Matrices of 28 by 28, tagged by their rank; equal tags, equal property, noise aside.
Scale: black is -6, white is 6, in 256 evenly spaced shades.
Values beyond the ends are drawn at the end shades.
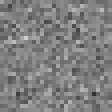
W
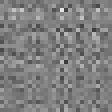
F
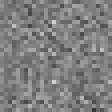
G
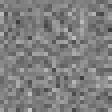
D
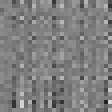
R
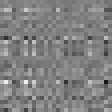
R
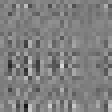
R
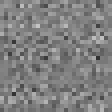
G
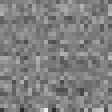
G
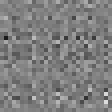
D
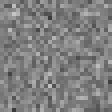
W
